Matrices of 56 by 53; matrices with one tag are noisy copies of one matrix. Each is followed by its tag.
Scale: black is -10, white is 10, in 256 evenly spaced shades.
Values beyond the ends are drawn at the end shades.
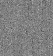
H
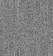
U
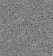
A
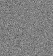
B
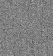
H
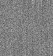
H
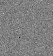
B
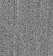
U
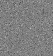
B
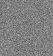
A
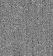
H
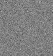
B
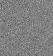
B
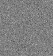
A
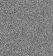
B
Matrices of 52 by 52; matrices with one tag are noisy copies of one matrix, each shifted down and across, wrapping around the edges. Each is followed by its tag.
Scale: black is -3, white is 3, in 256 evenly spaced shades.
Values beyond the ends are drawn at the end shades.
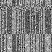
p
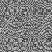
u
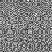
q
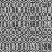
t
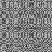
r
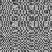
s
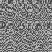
u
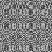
r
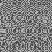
q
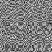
u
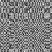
s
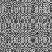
r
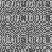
r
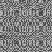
r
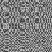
s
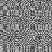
r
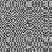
s
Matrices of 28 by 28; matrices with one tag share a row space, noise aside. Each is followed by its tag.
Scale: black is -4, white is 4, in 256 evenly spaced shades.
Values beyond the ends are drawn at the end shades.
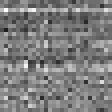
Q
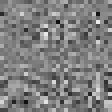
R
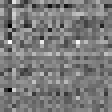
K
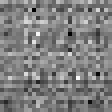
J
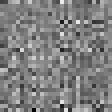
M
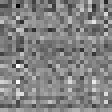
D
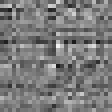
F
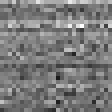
F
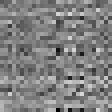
F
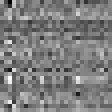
K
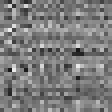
K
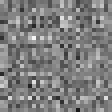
M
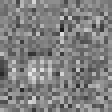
M
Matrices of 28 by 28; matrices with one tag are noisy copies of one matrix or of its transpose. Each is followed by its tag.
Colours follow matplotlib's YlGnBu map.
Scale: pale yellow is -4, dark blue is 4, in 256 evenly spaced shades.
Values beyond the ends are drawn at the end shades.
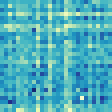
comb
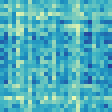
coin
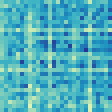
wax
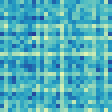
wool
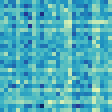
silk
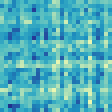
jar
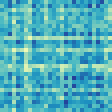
comb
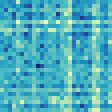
silk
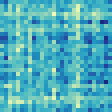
coin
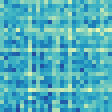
wax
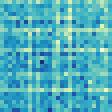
wax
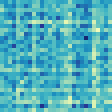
silk
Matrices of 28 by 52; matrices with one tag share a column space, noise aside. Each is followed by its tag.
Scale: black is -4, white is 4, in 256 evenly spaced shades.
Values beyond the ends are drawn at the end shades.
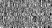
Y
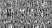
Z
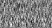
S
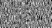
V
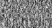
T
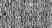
Y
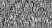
S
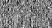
T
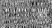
Z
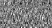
V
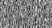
T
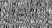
Z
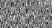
V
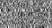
Z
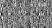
Y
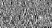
V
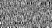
V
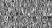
Y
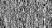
T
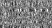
Z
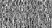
T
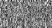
T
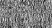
T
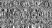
Z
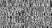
Y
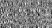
Z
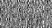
T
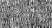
T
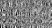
Z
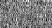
T
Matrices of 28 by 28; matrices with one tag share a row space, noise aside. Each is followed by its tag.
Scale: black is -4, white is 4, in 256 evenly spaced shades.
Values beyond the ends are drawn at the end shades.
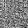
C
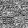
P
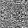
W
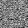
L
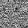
C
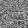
L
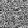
C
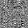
W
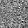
W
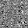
W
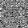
L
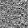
W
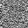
L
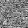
P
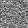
P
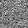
C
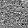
W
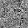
W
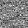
P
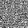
C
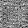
P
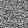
L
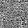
W
